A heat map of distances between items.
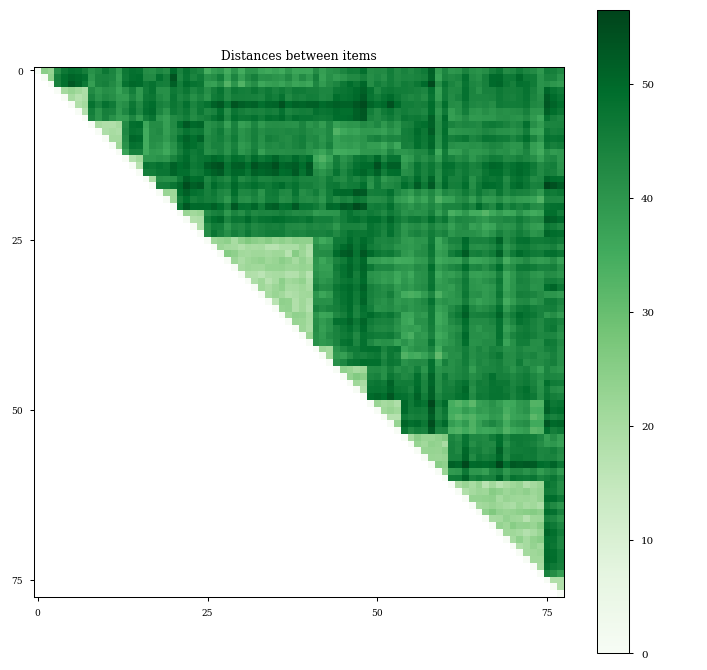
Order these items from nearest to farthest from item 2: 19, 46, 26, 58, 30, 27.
30, 26, 27, 19, 46, 58
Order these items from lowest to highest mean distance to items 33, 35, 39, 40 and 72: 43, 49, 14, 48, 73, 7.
73, 43, 49, 7, 48, 14
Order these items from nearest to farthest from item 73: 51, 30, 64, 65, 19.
64, 65, 51, 19, 30
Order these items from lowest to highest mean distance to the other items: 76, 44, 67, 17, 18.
67, 44, 18, 76, 17
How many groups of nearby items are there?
14
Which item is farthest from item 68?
58
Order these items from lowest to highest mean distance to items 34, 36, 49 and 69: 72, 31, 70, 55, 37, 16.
31, 37, 70, 72, 55, 16
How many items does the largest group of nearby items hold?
16
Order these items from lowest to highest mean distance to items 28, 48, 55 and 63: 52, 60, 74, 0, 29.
74, 60, 29, 0, 52
